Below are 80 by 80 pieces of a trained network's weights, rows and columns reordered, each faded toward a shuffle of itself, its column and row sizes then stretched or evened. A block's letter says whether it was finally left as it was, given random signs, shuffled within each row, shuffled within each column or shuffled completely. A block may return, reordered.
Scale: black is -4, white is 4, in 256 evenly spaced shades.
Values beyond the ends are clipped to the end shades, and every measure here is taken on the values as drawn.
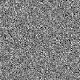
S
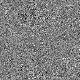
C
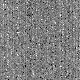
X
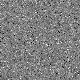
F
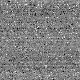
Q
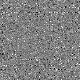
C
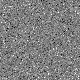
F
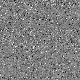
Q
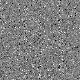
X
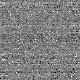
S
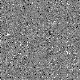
C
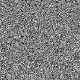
S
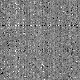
S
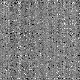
S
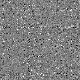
C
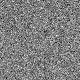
F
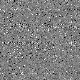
C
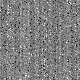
X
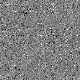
C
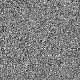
Q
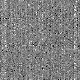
S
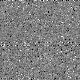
Q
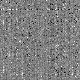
S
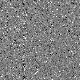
X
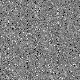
X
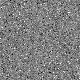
F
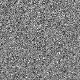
C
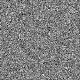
X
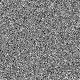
F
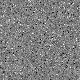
F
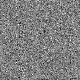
X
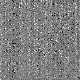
S
